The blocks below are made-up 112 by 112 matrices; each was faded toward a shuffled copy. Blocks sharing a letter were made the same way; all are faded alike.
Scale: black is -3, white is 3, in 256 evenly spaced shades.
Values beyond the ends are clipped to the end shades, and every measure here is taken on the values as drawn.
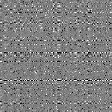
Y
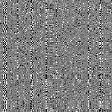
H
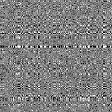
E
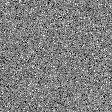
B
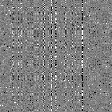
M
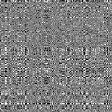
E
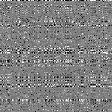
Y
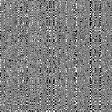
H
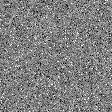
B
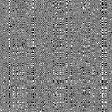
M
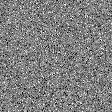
B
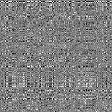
E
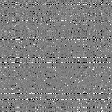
Y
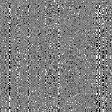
H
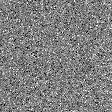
B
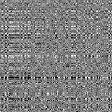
E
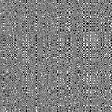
M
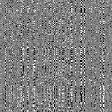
H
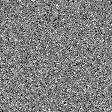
B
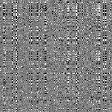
M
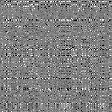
Y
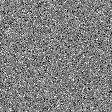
B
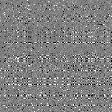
Y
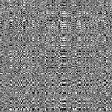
E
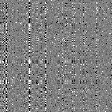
H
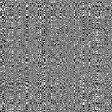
M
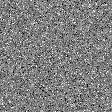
B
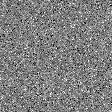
B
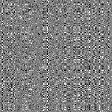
M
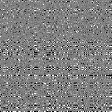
Y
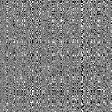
H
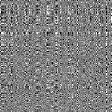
M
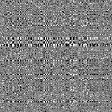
E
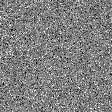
B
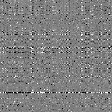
Y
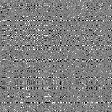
Y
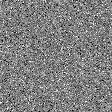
B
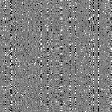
H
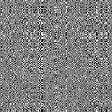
M
